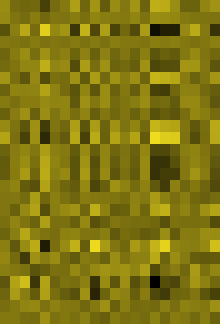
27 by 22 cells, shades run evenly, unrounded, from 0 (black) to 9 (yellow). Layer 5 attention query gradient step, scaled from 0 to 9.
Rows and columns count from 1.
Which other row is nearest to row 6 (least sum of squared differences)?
13
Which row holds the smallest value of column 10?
25
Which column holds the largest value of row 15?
5
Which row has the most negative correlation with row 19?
21
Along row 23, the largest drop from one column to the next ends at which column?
16
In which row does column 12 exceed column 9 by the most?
12
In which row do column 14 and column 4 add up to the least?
24
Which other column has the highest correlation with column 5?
9
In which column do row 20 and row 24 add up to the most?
3
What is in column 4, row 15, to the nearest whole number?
4
